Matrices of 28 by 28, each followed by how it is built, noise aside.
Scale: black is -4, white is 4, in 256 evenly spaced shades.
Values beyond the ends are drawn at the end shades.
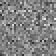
uneven rows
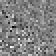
lower triangular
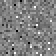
sparse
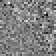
upper triangular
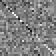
diagonal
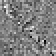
banded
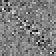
banded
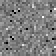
sparse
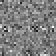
uneven rows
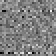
uneven rows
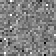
sparse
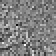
lower triangular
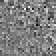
upper triangular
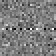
uneven rows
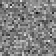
noise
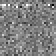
uneven rows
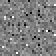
sparse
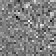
upper triangular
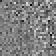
upper triangular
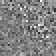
upper triangular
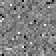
sparse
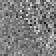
upper triangular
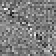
banded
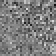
upper triangular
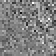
upper triangular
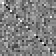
diagonal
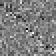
banded
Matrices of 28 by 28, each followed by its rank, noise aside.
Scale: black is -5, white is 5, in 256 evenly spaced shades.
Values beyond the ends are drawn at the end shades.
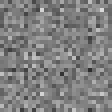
seven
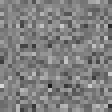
four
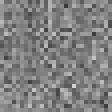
seven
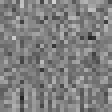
six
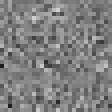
eight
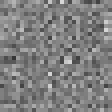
five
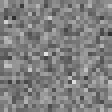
six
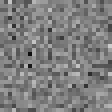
six
